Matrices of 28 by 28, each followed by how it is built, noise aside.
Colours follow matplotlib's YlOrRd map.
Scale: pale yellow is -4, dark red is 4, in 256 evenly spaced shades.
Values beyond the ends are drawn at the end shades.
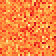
repeating rows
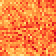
smooth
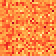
repeating rows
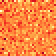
uneven rows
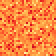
repeating rows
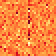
uneven columns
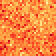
smooth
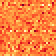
uneven rows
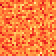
repeating rows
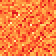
Hankel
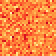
repeating rows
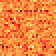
uneven rows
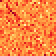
diagonal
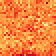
smooth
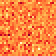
low rank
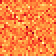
diagonal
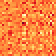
low rank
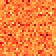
uneven rows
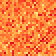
Hankel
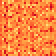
repeating rows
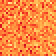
repeating rows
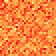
Hankel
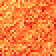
Hankel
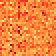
uneven columns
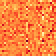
uneven columns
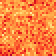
smooth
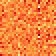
uneven columns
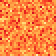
repeating rows
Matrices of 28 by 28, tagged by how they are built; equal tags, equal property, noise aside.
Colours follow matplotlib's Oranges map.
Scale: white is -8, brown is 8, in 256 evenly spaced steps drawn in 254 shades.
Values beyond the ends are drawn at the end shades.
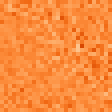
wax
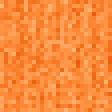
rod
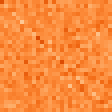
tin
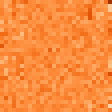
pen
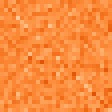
tin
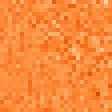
wax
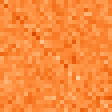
tin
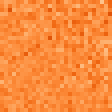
wax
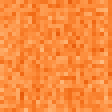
rod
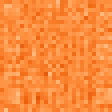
rod
